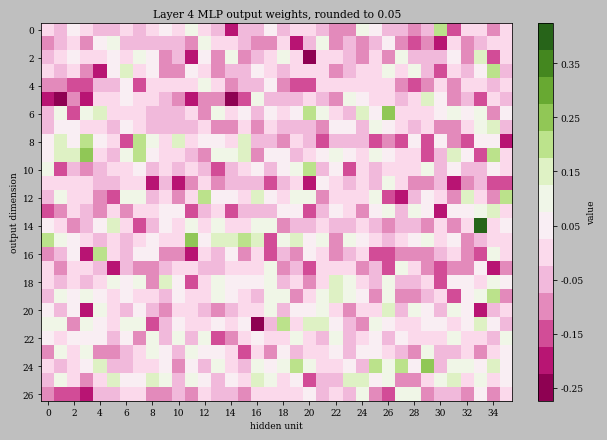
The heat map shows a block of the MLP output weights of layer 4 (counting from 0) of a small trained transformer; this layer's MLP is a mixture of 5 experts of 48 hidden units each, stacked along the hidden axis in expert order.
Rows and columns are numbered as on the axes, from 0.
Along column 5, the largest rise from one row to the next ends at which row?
18
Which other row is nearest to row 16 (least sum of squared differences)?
1
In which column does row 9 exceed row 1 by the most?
3
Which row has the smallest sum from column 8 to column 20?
11
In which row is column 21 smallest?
8
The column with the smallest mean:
30
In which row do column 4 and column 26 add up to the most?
6
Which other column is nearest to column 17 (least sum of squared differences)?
32
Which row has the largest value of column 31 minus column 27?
25
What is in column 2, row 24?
0
